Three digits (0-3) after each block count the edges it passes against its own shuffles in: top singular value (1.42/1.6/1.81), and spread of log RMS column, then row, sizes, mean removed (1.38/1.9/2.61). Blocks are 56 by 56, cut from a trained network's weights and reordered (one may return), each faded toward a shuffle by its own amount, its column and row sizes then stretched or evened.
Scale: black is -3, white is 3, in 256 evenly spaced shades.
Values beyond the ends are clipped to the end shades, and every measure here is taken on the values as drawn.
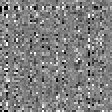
2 3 1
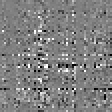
1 3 3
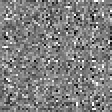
0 2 1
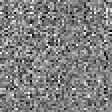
2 2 2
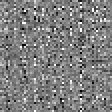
1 3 2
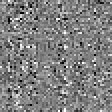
0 2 2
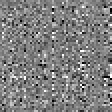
2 3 2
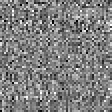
3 1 2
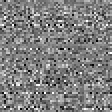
3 0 3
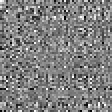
3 2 3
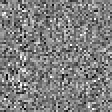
2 1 0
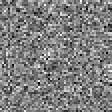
3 1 0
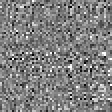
2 2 2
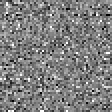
0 1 1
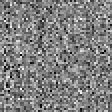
2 1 0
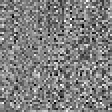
3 2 0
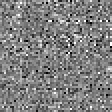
0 1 2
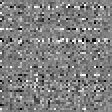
1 2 3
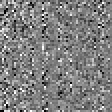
0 3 1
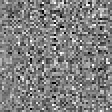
3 2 1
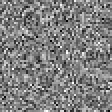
2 0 0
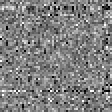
2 1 1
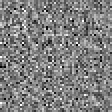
3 2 1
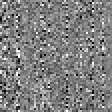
1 3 0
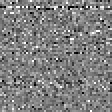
1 0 2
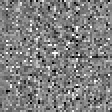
0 2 1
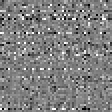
0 2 3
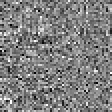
1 2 1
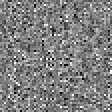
1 2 0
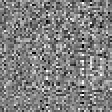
3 2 0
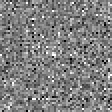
0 2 0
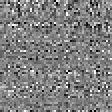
2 2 3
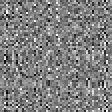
3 3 0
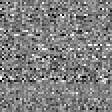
2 0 3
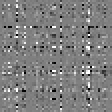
3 3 3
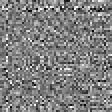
3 1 2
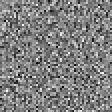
2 1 0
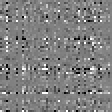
2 3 3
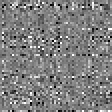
2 3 3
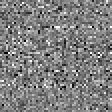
1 1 2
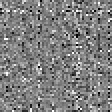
0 3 1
